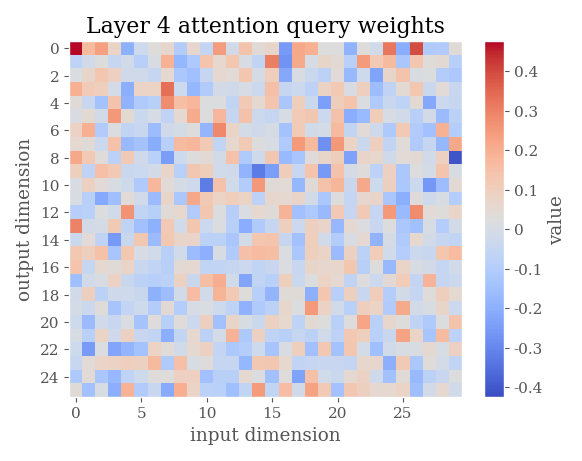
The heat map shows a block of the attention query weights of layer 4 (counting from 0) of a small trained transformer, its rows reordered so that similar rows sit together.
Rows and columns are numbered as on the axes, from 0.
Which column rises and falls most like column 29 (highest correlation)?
21
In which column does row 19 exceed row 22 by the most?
18
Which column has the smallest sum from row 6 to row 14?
6
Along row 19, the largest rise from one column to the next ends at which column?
25
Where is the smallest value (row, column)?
8, 29
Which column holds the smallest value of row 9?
14
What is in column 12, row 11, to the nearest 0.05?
0.1
